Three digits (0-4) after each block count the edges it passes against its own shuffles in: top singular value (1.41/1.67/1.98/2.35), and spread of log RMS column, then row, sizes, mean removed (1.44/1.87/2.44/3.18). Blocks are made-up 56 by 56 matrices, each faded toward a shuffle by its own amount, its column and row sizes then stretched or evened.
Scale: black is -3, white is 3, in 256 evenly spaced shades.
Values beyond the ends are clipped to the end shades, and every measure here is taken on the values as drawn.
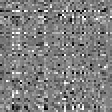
4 2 3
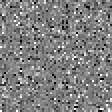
1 2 0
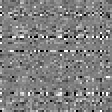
4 2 4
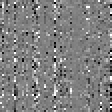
3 4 1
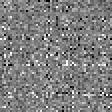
2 2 3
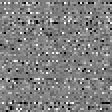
0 0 4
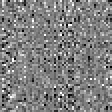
3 3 1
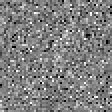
1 0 1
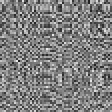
4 2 0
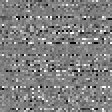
1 1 4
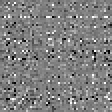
0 3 3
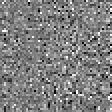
2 2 0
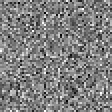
2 1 0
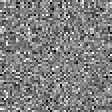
3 1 1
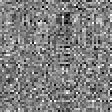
3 1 2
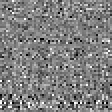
2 0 3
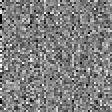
3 2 0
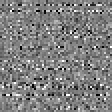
3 0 4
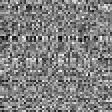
4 0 3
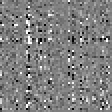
2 4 2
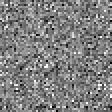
1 1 1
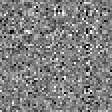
2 1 1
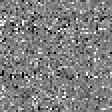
0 1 2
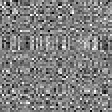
4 1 2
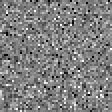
1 0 0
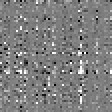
2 4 3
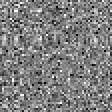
3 0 0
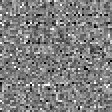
2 0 2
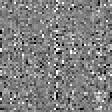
2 2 2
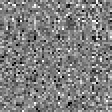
3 2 0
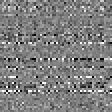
4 1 4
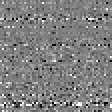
0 0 4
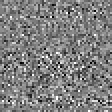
0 0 3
